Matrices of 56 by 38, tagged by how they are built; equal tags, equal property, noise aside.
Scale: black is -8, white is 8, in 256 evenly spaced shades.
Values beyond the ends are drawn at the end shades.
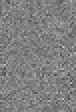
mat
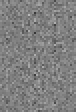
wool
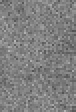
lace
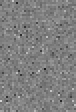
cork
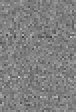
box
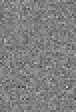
box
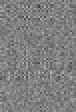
mat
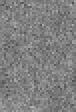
lace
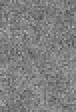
lace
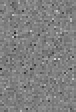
cork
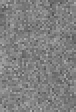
lace
